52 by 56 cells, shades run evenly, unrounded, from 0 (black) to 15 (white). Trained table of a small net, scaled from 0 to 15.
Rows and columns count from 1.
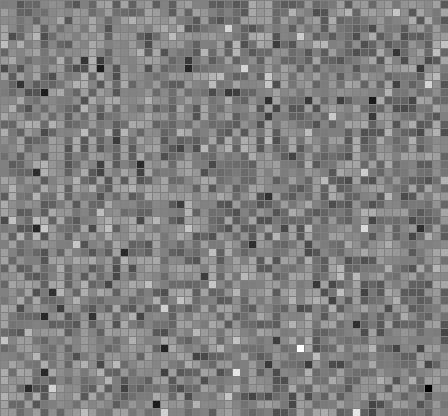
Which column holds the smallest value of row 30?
52
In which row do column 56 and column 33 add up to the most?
6
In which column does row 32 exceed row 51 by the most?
20
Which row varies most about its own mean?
29
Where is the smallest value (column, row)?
54, 49
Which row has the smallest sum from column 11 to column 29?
9
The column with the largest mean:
55
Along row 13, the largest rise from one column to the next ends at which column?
48
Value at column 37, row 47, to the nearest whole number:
8
